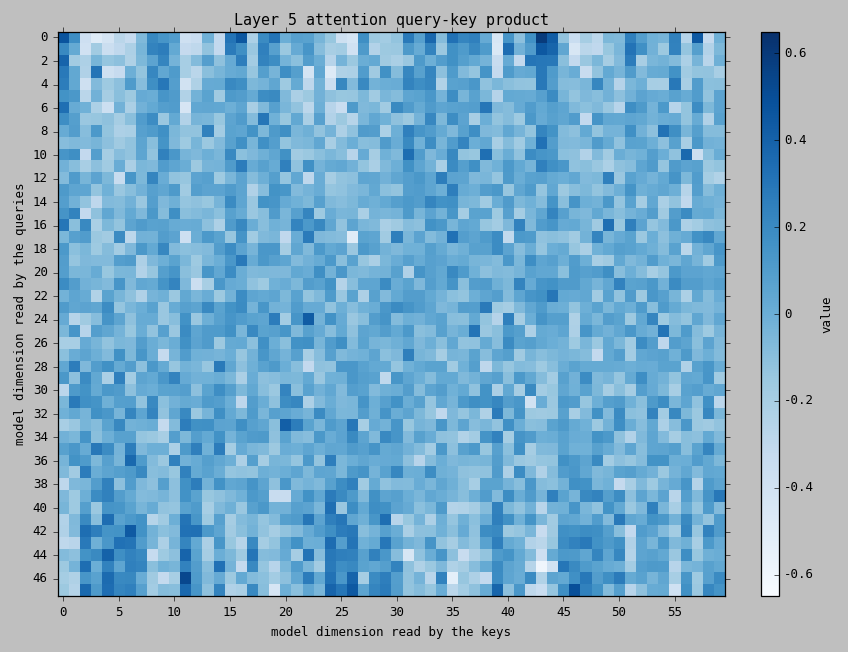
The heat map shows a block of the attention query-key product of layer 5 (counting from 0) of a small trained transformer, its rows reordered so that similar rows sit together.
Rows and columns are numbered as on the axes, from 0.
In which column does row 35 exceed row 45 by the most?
43
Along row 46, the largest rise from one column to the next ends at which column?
11
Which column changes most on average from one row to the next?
22
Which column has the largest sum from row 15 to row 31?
15
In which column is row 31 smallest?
42
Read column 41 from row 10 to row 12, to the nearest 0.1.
-0.1 0 0
